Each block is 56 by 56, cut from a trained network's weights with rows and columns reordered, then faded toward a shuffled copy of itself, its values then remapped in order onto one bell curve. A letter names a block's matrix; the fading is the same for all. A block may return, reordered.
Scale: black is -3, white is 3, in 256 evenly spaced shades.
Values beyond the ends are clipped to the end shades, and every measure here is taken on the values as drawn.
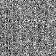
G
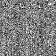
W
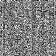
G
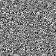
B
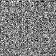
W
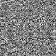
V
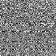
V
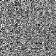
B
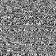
V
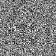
B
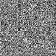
G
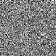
B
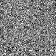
W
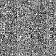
G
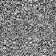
V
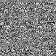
V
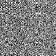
B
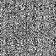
G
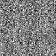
W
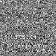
V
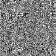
G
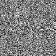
B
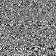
V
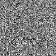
B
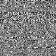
V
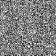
B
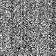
G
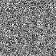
B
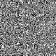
B
